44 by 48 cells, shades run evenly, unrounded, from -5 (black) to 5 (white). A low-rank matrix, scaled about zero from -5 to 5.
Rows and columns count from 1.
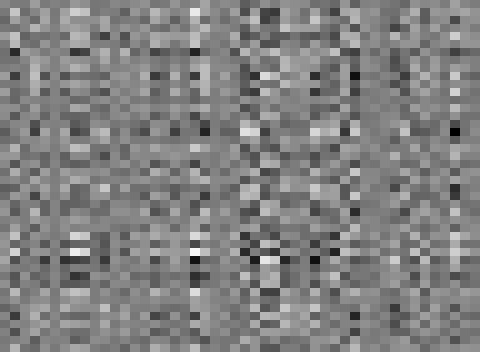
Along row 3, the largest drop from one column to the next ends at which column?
27
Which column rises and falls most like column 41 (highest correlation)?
36
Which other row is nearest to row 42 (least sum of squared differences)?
40
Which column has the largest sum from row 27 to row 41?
46
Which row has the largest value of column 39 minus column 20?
33
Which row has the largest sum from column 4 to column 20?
32
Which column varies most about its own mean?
20
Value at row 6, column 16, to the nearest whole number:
2
